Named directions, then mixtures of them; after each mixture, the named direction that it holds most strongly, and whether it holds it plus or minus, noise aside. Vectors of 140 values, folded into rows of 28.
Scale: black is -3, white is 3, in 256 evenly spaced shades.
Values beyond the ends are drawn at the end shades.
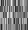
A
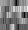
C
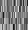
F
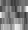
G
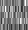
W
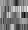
C, plus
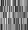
A, plus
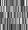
W, plus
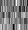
F, plus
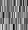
F, plus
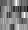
C, minus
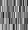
F, plus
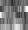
G, plus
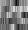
C, plus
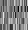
F, minus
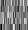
F, minus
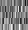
W, minus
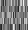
F, minus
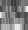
G, plus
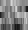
G, minus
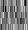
W, minus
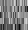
F, minus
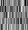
W, minus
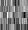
A, plus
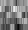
C, plus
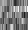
C, plus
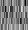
W, minus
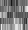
G, plus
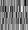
W, minus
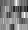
C, minus
